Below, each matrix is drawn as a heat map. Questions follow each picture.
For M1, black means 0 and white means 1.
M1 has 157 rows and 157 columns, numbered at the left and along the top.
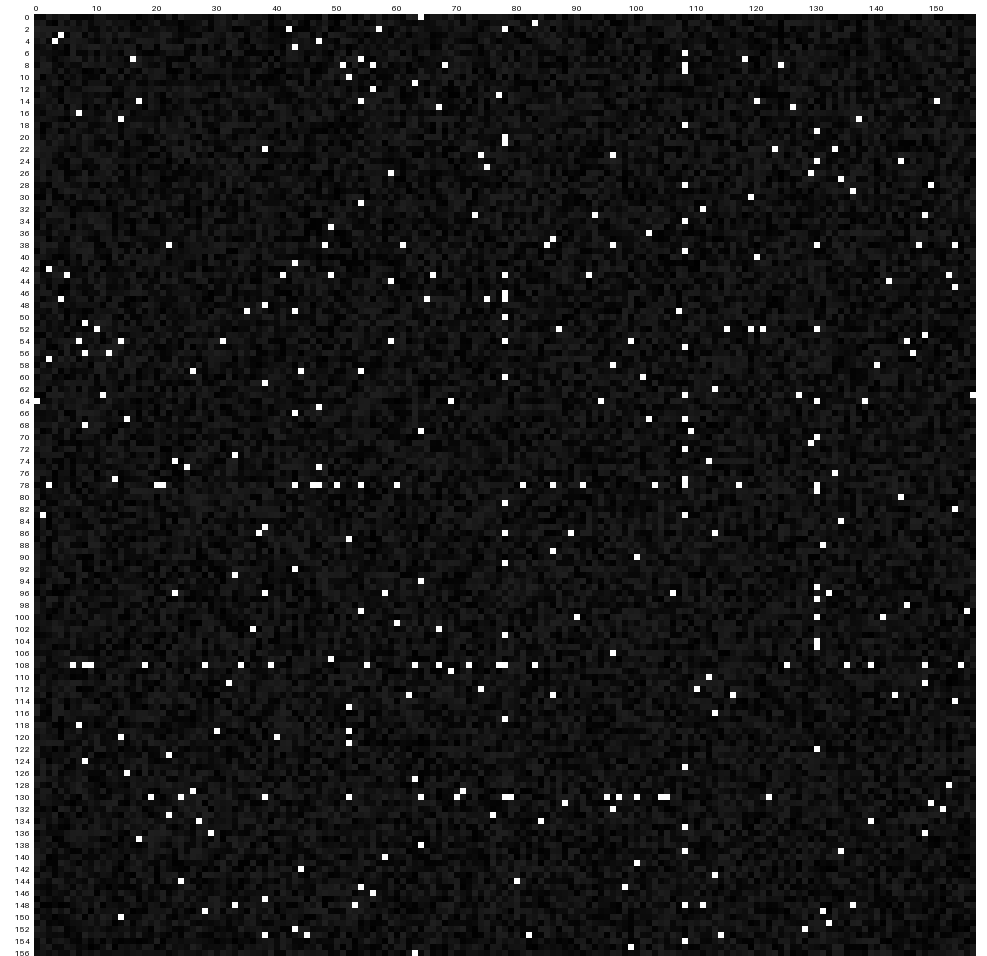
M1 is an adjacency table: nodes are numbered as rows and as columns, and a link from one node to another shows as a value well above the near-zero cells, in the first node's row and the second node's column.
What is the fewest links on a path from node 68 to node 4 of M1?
5
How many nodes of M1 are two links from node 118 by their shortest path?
2
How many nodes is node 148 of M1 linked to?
5
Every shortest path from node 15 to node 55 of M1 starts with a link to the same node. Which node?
node 67
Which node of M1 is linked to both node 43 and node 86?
node 78
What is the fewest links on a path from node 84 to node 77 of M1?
4
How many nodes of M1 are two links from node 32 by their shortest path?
1
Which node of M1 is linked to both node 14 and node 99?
node 54
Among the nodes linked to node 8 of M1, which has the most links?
node 108
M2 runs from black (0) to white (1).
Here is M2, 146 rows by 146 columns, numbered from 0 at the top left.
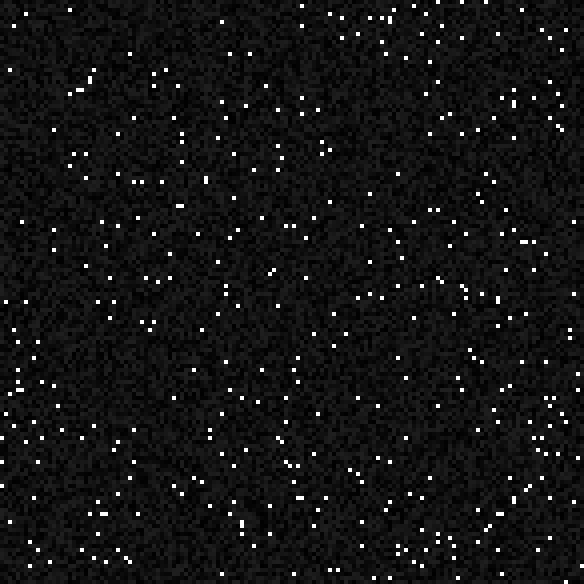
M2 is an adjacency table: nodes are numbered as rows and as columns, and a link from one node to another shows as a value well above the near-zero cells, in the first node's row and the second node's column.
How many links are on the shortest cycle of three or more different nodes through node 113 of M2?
6
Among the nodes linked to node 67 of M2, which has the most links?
node 133
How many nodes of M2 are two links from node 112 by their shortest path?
3
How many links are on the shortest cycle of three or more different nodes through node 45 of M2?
4
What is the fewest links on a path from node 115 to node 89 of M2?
3
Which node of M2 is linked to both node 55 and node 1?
node 103
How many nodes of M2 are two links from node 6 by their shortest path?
8
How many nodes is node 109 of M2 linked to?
8
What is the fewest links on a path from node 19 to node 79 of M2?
6
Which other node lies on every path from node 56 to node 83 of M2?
node 78
